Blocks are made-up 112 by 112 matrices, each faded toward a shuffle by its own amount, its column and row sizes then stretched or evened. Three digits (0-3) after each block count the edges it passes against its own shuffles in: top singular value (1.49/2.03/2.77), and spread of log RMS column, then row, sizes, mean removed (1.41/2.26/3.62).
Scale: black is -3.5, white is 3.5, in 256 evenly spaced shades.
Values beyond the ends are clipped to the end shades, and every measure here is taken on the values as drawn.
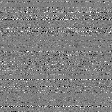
2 0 3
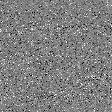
0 0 1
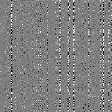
3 3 0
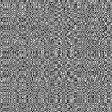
3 2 0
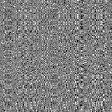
3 2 0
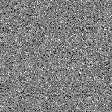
2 0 0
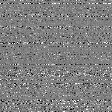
0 0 3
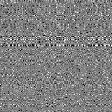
3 0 2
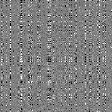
3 3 2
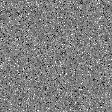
0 1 0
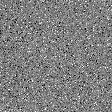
0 0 0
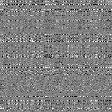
3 0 3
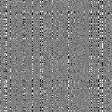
3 3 2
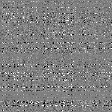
0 2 3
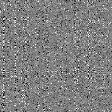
2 2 1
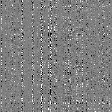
2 3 1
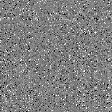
2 1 1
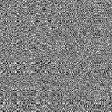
3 1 2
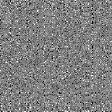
2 2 1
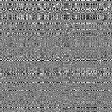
3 0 3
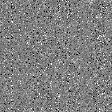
0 2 1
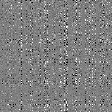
2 3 2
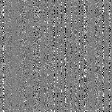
1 3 1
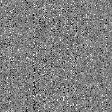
0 2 0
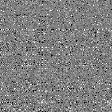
2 1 2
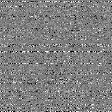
2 1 3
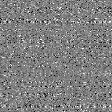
2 0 2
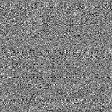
2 0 2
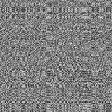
3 0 2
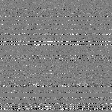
2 0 3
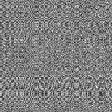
3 0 2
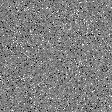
0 0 0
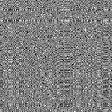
3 0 2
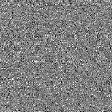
2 1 1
